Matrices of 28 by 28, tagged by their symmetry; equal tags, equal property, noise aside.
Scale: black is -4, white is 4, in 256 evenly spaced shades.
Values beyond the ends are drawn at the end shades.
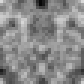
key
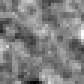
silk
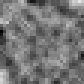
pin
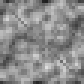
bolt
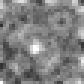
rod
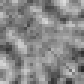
pin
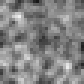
rod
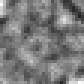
rod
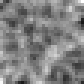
pin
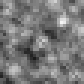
rod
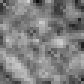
rod
